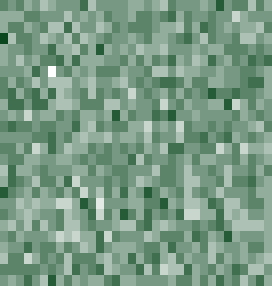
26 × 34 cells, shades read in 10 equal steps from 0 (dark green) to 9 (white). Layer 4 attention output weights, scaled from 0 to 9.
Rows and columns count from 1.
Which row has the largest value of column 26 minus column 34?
6
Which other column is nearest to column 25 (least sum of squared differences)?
29
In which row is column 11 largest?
18
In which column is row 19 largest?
13
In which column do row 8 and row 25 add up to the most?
9
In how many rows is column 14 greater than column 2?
11
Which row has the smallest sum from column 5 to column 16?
12
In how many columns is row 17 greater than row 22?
10
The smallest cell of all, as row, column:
4, 1
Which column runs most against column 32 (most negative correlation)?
24
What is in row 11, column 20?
2
